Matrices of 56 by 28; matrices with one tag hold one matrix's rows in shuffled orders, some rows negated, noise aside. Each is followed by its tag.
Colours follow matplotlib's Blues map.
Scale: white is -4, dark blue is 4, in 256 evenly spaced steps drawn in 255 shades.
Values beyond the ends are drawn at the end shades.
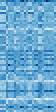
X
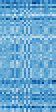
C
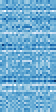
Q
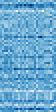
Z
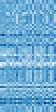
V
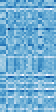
X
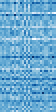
C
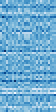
Q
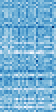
Z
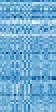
C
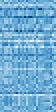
Z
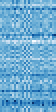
C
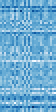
C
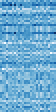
Q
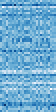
Q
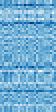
Z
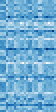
X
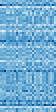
V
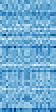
Q
